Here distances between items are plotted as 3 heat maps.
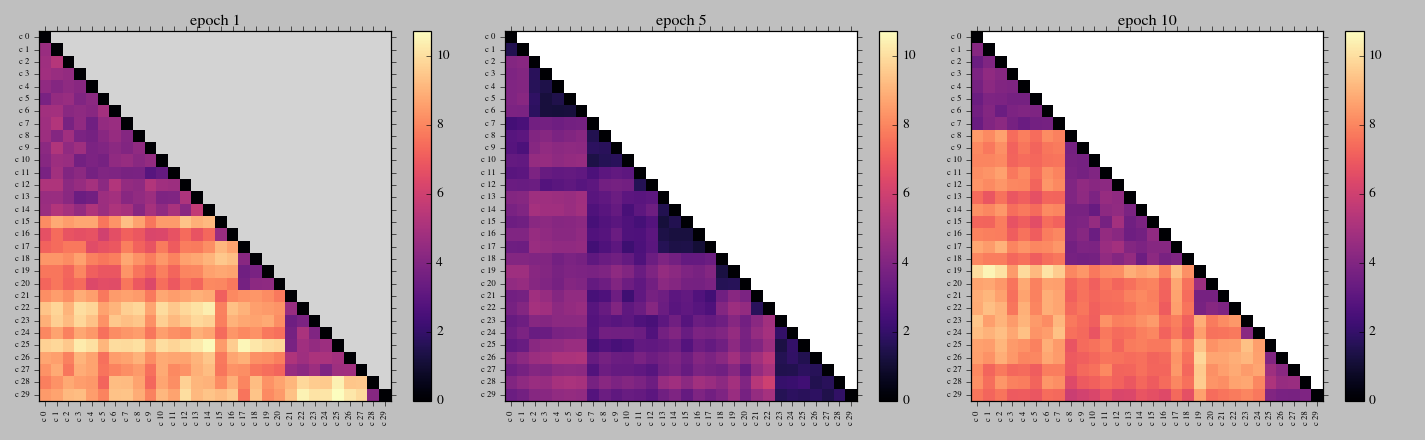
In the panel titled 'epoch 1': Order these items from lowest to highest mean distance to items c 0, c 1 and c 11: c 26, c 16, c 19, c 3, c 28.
c 3, c 16, c 19, c 28, c 26
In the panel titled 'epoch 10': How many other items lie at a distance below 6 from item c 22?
3
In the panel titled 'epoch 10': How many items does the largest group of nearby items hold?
11
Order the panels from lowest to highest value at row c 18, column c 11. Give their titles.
epoch 5, epoch 10, epoch 1
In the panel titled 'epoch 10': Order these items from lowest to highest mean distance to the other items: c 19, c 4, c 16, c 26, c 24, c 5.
c 16, c 5, c 4, c 26, c 24, c 19
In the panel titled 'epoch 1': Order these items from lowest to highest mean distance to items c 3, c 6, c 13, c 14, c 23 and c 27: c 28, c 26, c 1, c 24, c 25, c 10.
c 10, c 1, c 24, c 26, c 25, c 28
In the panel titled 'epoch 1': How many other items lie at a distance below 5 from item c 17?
3
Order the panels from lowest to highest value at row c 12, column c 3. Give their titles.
epoch 5, epoch 1, epoch 10
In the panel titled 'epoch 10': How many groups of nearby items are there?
5
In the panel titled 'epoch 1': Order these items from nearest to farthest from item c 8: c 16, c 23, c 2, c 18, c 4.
c 4, c 2, c 16, c 18, c 23
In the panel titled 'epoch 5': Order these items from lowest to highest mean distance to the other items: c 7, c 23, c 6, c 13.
c 7, c 23, c 13, c 6
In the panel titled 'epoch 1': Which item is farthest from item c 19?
c 25
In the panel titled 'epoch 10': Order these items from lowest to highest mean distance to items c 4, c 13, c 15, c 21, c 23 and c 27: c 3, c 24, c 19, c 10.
c 10, c 3, c 24, c 19
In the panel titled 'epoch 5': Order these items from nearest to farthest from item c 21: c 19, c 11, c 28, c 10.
c 10, c 11, c 19, c 28
